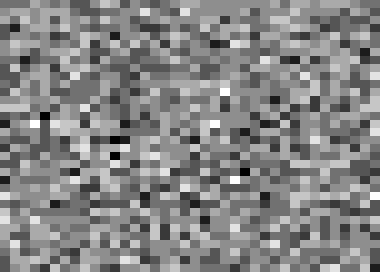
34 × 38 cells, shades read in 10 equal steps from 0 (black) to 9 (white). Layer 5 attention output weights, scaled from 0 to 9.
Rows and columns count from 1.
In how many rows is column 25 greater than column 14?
15
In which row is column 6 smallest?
26
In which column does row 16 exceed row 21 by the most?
22
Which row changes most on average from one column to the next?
16
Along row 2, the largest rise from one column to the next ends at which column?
19
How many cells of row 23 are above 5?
9
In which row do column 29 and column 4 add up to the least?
8
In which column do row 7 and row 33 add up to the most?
13
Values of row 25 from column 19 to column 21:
2 3 7
